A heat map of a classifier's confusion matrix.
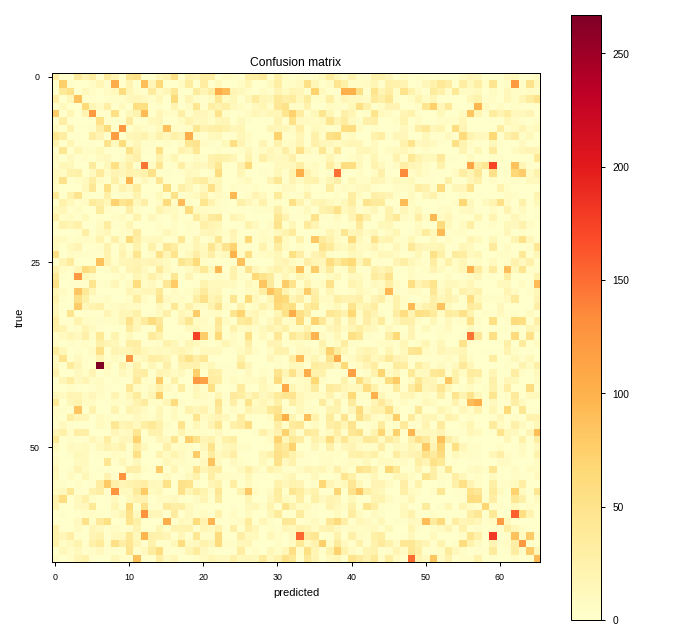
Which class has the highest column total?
30
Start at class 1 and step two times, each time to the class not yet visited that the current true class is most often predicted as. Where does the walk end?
59
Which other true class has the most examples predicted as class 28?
27
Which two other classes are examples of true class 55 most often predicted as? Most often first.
7, 36
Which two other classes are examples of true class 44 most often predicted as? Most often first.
57, 56
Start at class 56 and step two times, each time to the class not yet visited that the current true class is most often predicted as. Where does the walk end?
18
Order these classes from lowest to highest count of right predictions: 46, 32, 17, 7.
7, 46, 17, 32
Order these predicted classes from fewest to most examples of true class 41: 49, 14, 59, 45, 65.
65, 59, 49, 45, 14
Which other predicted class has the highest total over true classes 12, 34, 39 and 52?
6
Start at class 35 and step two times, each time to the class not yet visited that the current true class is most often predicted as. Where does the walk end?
51
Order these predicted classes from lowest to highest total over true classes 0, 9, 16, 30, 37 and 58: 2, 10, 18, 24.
2, 18, 10, 24
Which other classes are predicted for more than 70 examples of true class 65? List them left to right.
11, 48, 51
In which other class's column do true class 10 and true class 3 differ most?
16
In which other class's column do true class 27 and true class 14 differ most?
3
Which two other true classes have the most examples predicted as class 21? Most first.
60, 52
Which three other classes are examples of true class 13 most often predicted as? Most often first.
38, 47, 33
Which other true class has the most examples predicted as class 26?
56
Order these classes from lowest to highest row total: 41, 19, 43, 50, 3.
19, 50, 3, 43, 41
